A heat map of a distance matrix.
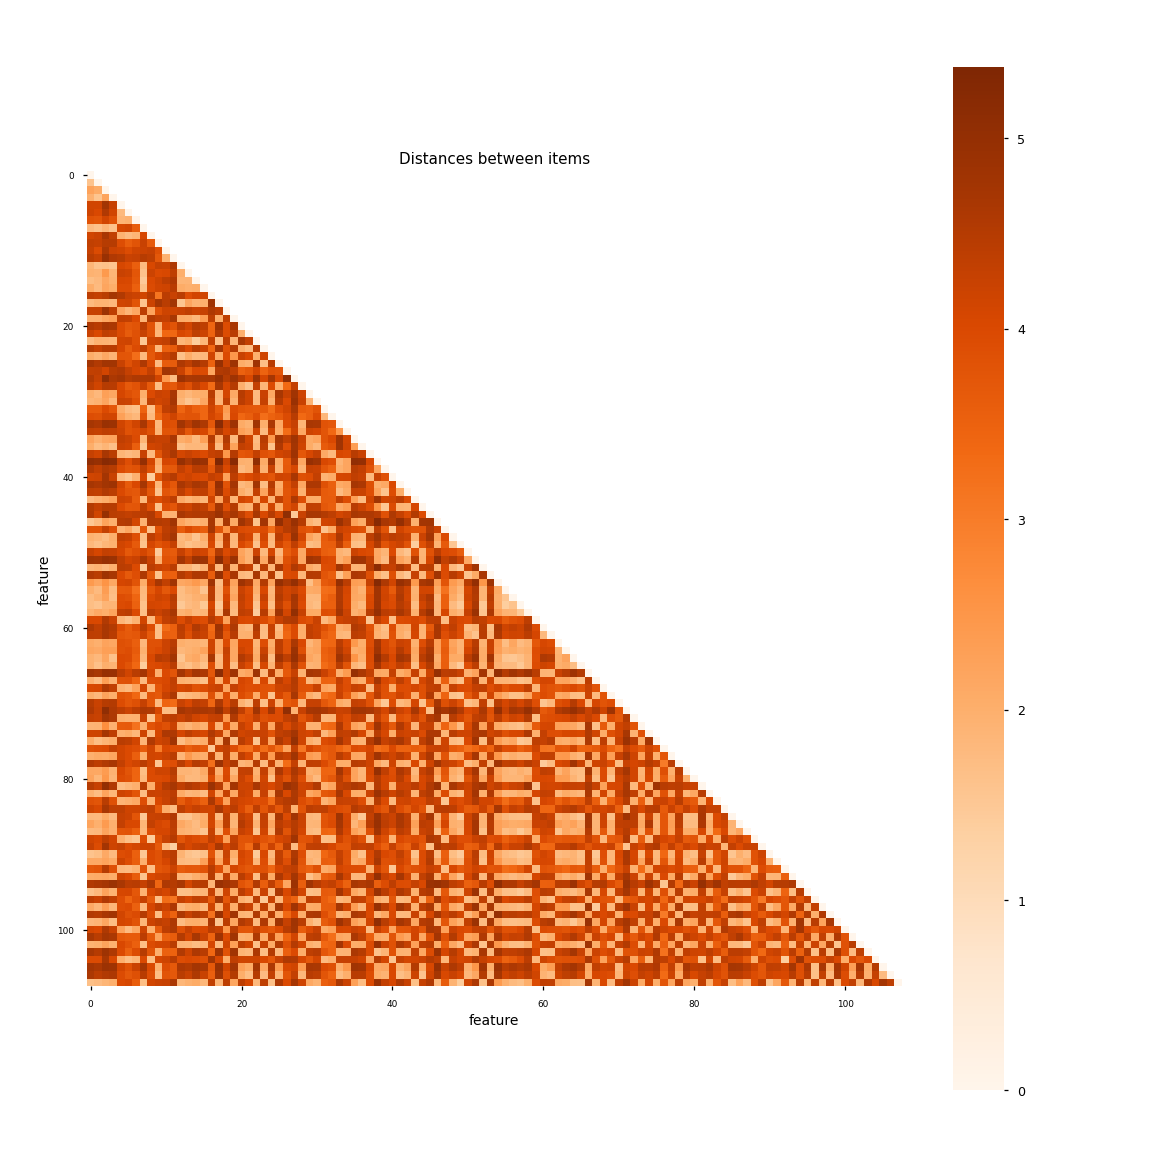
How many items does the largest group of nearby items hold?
50
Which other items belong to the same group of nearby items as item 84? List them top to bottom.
10, 11, 27, 45, 71, 89
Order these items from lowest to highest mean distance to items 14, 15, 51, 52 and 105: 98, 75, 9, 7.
7, 75, 9, 98
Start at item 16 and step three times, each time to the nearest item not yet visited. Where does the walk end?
26
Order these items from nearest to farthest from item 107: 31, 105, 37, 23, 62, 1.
1, 62, 31, 37, 23, 105
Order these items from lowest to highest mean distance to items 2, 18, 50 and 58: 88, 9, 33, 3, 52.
52, 3, 9, 88, 33
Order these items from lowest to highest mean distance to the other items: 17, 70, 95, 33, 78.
95, 17, 70, 78, 33
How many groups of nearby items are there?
5
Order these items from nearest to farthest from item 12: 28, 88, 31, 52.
52, 31, 88, 28
